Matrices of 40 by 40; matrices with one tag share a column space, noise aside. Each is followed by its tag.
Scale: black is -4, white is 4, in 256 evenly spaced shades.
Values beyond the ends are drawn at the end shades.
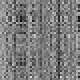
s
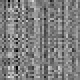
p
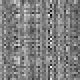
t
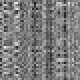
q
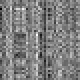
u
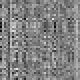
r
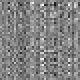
q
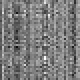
t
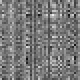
t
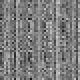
r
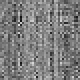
s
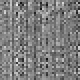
q
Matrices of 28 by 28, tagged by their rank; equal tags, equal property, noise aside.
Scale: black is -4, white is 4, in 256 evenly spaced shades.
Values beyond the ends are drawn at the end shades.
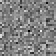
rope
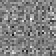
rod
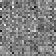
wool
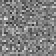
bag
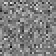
rope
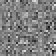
rod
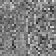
bag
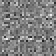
wool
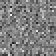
rope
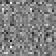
wool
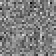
rod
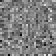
wool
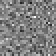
rope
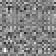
wool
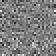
rope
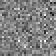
rod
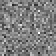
bag
